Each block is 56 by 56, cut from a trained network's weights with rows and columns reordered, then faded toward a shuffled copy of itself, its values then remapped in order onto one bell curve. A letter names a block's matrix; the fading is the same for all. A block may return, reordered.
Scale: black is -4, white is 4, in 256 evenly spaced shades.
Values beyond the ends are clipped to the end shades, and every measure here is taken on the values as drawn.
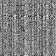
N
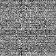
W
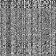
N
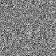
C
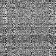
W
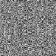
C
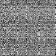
W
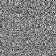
C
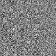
C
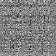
W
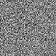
C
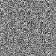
C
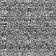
W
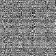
W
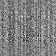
N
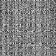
N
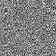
C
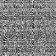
W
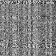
N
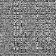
W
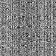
N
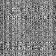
N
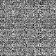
W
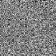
C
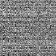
W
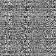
W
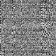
W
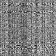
N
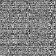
W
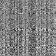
N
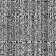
N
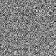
C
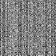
N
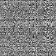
W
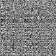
W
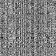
N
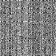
N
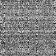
W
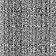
N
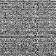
W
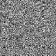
C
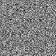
C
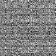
W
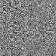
C
